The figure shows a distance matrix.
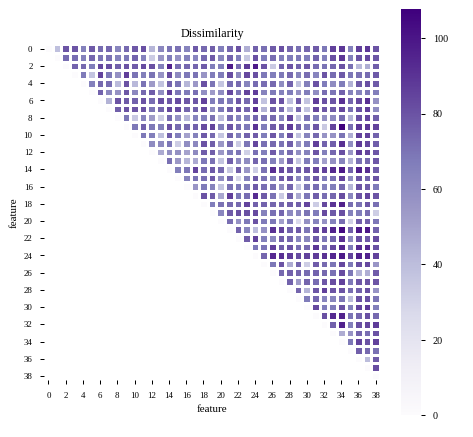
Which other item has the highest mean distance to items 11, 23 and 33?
31
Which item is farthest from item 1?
34
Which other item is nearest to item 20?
29
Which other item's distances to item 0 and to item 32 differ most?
9
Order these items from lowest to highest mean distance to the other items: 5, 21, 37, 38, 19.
5, 19, 38, 21, 37
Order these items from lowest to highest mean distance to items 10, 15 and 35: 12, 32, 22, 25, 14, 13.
13, 22, 12, 32, 25, 14
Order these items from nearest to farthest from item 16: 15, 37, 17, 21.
17, 15, 21, 37
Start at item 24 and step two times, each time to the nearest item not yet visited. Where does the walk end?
21
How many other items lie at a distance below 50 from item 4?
7
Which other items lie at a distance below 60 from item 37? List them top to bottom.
2, 26, 36
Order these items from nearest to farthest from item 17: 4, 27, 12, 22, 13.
27, 13, 4, 12, 22
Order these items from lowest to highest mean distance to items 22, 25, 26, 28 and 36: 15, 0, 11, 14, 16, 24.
15, 11, 16, 0, 14, 24
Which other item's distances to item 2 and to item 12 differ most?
23
